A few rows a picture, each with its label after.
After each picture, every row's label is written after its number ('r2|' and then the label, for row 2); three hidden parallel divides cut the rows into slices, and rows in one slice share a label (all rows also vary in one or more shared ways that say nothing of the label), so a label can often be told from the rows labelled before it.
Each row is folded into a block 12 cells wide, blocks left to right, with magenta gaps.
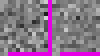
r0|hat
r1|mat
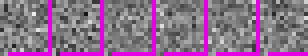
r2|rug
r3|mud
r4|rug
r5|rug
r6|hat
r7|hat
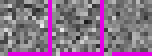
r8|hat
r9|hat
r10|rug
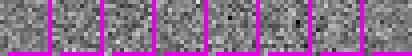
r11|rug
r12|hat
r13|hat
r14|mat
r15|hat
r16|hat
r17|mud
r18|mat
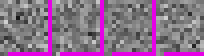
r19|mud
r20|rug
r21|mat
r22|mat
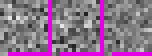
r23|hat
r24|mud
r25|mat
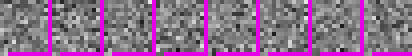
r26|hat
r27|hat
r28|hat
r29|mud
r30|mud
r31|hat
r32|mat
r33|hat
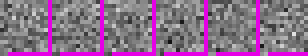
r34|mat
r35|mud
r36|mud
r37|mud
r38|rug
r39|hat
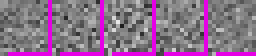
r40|rug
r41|mat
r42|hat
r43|mud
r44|rug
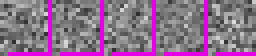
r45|mud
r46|rug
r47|mat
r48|rug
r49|hat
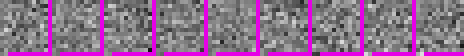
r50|hat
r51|mat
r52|hat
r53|rug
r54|mat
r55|rug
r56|mud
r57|hat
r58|hat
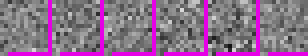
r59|rug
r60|hat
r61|rug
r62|mat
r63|mud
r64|rug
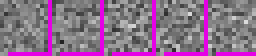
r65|rug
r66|rug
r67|mat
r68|hat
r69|mat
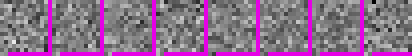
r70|hat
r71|rug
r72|rug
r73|hat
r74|mat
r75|mat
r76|rug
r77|hat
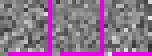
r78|mat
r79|rug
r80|hat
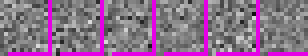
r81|mud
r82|mud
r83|rug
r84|mat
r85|hat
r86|mat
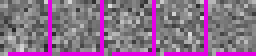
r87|hat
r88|rug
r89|rug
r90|hat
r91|rug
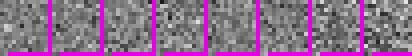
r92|rug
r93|mat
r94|mud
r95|rug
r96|mat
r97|hat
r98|mat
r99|mud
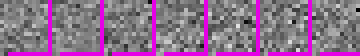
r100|mat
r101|rug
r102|mud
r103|hat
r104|rug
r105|hat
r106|mat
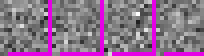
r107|mud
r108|rug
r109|hat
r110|mat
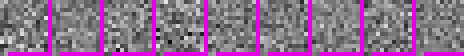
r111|hat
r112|rug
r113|mud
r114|mud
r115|hat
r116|hat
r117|mat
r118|mud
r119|rug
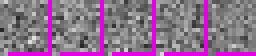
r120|rug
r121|mat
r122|hat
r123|rug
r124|rug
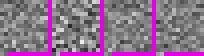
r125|rug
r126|hat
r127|rug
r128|rug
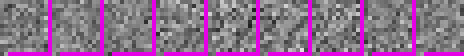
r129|rug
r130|rug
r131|mat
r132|mud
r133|mud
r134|mat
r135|mud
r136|mat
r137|rug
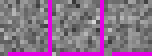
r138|mat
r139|rug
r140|rug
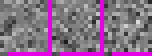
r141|mat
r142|mud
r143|mud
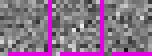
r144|hat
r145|hat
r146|mud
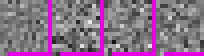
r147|mat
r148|mud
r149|mud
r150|rug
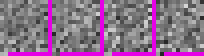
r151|hat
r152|mud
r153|hat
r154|mud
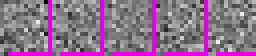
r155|mud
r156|mat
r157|mat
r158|mud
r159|hat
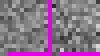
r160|mat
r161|mud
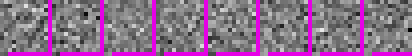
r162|mud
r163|mud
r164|rug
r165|mud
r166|mud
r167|hat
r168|hat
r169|hat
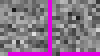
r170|rug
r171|mud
